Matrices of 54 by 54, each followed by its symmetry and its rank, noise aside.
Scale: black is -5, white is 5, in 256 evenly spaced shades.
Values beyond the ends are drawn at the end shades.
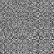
no symmetry, rank three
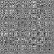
symmetric, rank five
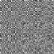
symmetric, rank four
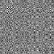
no symmetry, rank four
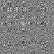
symmetric, rank four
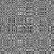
no symmetry, rank four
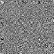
symmetric, rank five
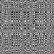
no symmetry, rank three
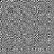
symmetric, rank three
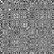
symmetric, rank four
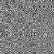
no symmetry, rank five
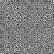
symmetric, rank five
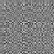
no symmetry, rank three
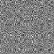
no symmetry, rank five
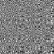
antisymmetric, rank four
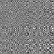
no symmetry, rank four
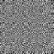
no symmetry, rank four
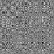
no symmetry, rank four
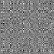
no symmetry, rank three
